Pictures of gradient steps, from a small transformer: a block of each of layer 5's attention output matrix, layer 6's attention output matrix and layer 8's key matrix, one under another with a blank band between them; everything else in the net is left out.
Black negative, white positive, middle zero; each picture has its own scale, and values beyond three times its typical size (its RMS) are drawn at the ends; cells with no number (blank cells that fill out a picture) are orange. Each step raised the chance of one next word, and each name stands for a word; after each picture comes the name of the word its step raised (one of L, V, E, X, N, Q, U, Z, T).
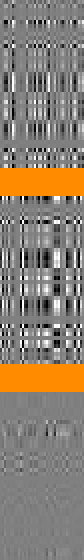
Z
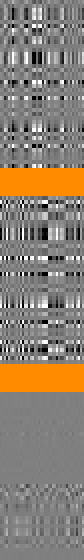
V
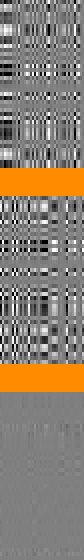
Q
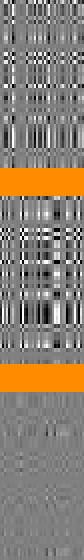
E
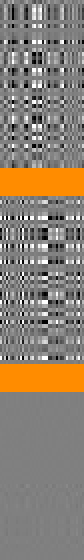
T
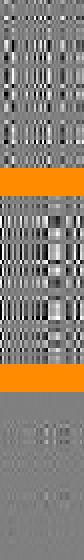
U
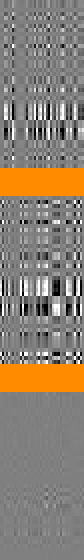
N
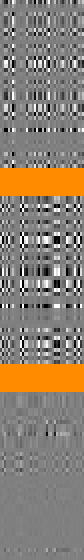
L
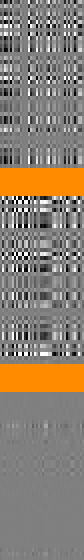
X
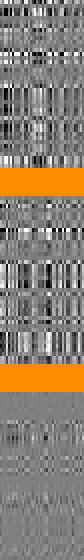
E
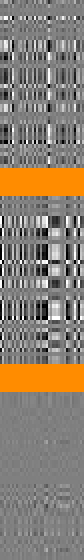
U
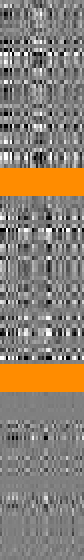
T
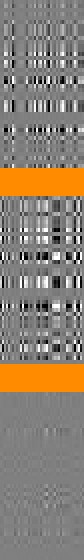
V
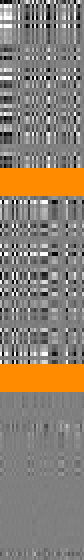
X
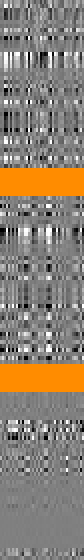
V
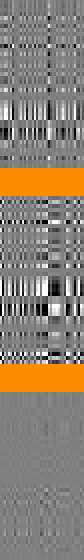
N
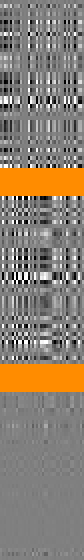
Z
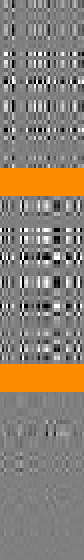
V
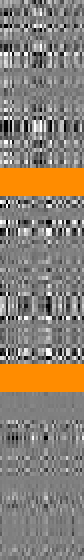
N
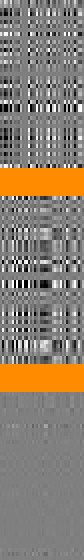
E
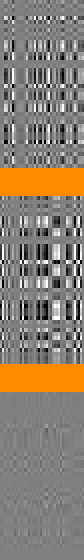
U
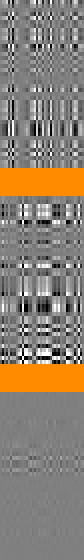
N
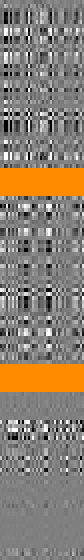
Q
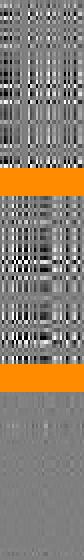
U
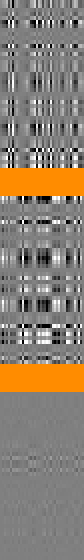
Z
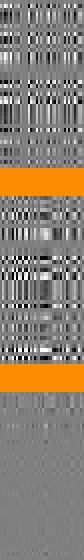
V
